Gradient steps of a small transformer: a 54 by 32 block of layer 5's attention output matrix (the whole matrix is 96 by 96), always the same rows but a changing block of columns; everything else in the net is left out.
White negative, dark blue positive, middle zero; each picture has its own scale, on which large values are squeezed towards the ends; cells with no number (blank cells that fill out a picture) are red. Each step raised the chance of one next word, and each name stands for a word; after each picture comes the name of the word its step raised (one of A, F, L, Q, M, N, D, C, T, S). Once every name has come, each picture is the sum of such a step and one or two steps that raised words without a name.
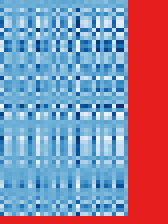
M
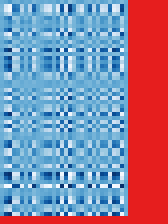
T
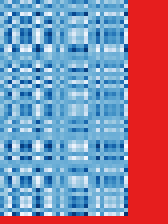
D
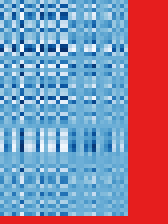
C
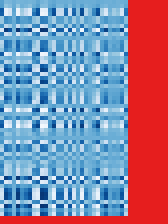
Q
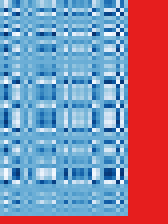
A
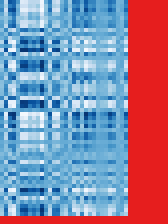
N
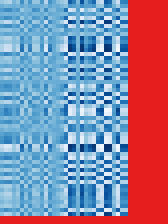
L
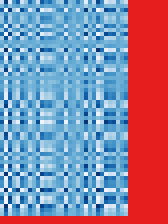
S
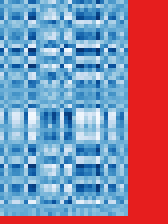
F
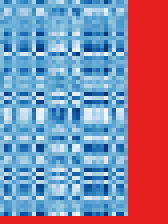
L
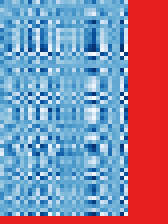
L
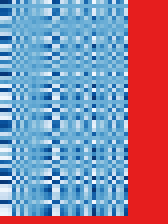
Q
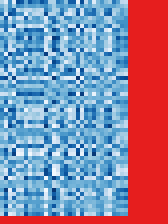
Q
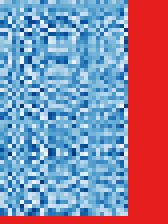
M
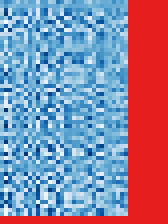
Q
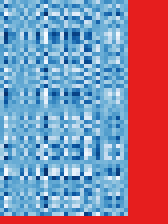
D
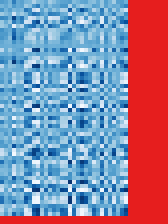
S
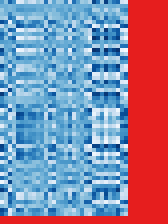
F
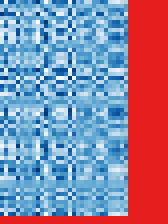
D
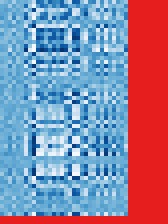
C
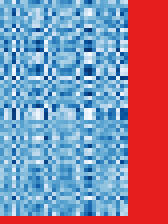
M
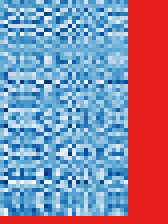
A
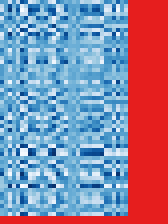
T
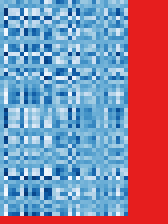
Q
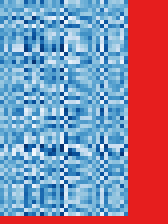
L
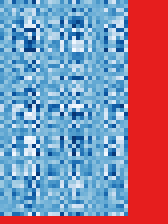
M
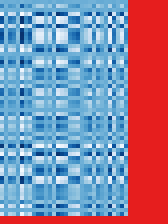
D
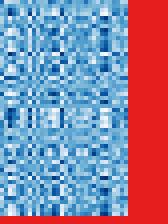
Q
